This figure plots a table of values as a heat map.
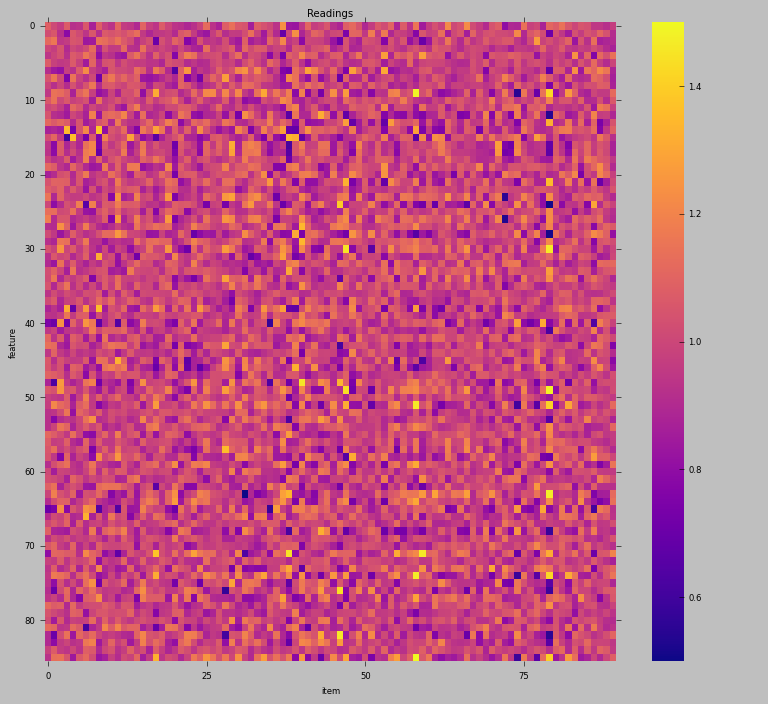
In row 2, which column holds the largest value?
77
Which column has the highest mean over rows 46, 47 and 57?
28
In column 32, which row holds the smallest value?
31
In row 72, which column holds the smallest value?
8
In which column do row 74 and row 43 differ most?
58
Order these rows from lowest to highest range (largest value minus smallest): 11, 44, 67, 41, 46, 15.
67, 11, 44, 41, 46, 15
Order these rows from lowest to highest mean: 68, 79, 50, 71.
68, 79, 50, 71
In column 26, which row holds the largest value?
9
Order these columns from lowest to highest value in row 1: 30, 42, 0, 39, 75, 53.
75, 30, 0, 42, 53, 39
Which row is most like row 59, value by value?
64
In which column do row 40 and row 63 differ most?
79
